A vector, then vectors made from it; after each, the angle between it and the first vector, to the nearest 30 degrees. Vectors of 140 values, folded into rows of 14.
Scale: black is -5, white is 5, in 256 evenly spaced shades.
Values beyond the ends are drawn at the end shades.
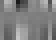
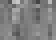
120 degrees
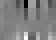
60 degrees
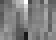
120 degrees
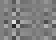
90 degrees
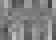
60 degrees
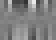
60 degrees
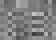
120 degrees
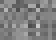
60 degrees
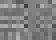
60 degrees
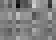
60 degrees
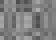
60 degrees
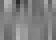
30 degrees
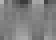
60 degrees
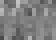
120 degrees
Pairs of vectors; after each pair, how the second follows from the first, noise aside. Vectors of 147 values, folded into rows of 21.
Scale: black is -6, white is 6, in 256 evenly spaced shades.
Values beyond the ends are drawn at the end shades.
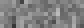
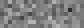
shuffled.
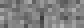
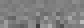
wrapped around, partly zeroed.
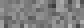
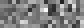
wrapped around, negated, scaled up.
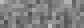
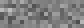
shuffled.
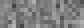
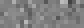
reversed, negated, partly zeroed.
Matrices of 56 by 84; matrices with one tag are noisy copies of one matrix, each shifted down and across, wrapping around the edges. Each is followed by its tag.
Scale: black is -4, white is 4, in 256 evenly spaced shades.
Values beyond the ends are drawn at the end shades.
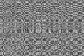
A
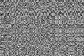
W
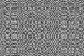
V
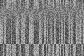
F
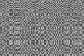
V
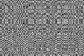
V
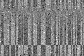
F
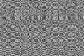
A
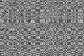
A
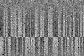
F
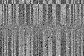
F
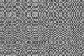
V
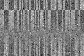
F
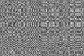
V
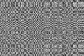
V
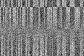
F
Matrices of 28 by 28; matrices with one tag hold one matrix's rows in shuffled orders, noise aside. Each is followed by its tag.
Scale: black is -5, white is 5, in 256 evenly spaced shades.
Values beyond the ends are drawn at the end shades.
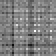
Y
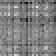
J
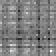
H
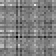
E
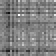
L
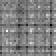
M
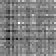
L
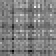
Y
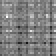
M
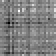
L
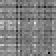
E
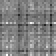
M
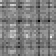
H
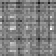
H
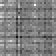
E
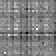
J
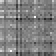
E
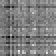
L
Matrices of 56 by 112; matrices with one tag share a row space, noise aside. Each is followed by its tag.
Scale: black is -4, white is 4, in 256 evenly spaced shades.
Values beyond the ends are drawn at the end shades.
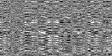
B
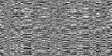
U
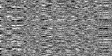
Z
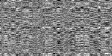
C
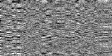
Z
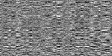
C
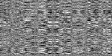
B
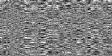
B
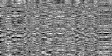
Z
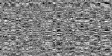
C
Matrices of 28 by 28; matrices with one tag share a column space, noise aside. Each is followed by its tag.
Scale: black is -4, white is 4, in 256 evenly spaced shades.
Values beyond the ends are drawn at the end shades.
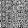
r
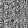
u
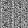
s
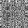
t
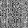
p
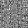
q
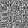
r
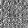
u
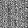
s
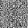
p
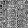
q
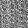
q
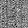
s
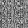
u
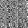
p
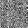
p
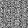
s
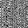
s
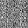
p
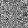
t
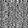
t
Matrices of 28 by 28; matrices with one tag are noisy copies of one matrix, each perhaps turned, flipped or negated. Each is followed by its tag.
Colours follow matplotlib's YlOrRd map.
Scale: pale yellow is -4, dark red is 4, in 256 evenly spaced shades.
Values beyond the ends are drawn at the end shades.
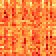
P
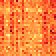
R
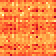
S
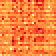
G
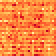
G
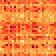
S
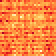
G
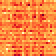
G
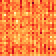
G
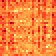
R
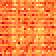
G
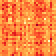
S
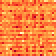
G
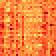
R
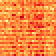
G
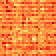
G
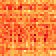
R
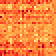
R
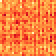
G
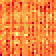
G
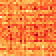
R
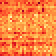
R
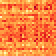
R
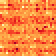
P
